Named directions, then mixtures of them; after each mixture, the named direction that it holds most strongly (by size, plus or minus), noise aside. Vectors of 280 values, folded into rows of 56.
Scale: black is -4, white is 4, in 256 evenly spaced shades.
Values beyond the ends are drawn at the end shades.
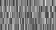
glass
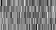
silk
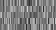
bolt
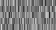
glass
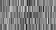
bolt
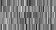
silk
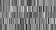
bolt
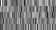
silk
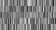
bolt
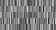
bolt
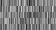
bolt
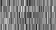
silk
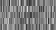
bolt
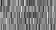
silk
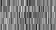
silk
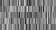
bolt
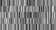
silk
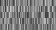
glass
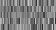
bolt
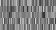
bolt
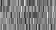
silk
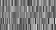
bolt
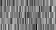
glass
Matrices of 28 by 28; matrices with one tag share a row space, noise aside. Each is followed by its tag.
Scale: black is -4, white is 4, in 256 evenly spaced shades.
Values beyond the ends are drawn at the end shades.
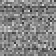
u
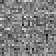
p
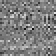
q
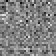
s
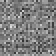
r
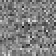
u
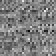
u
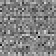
r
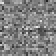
p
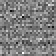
r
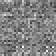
u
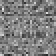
p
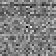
s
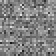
r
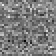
p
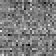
u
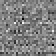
r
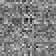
p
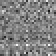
s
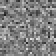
s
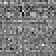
r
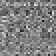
s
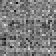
s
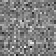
q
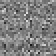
s
